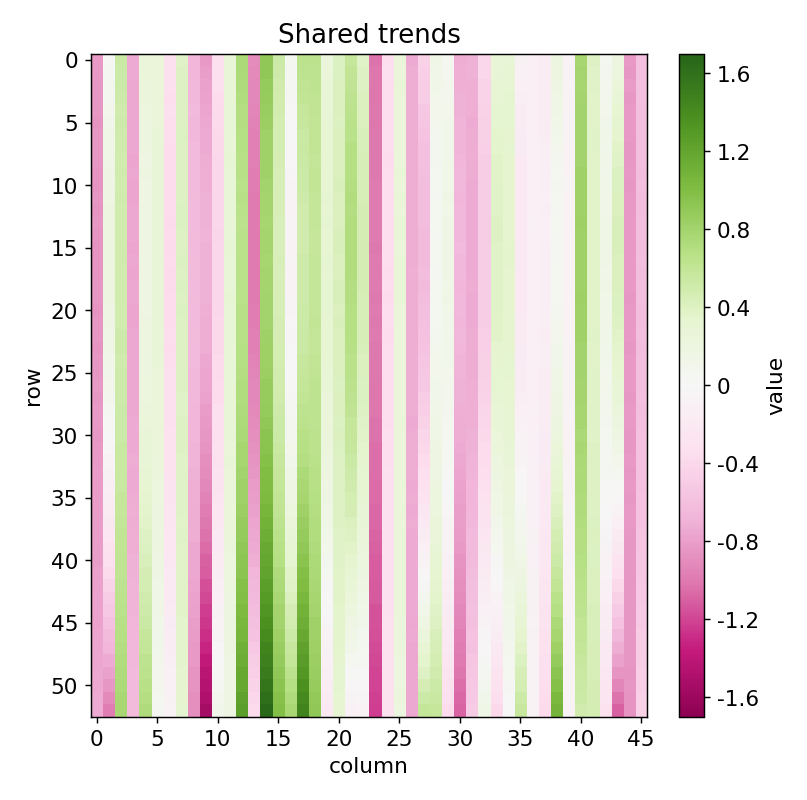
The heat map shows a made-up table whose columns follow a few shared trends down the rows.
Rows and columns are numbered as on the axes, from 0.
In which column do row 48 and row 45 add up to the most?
14
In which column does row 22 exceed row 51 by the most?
43
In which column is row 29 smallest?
23
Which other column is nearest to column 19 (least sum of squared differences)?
33
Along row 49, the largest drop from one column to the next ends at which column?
13
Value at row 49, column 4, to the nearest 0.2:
0.6
